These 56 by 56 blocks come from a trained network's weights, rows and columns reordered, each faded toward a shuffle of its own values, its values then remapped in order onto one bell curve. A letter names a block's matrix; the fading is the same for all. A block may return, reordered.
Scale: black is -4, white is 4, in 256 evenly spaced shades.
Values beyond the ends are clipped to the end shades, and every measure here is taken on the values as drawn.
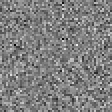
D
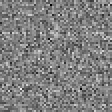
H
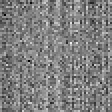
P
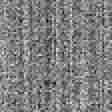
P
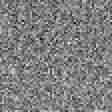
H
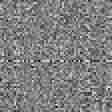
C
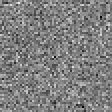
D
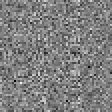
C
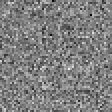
H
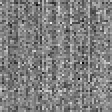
P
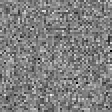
H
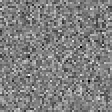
D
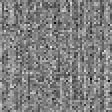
P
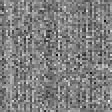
P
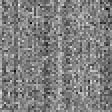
P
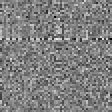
C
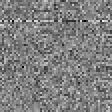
C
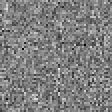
D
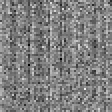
P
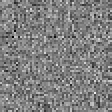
C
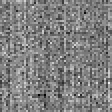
P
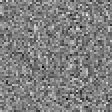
D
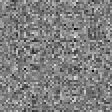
C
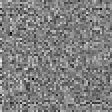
C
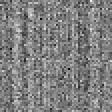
P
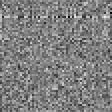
C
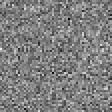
D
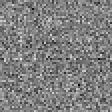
H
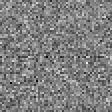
H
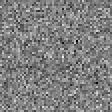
D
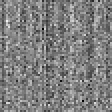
P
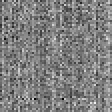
P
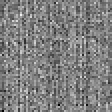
P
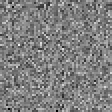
D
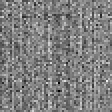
P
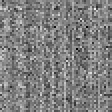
P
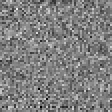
H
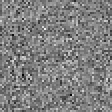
D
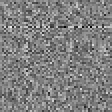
C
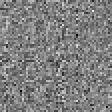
C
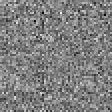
D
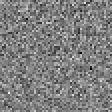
H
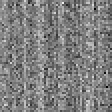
P
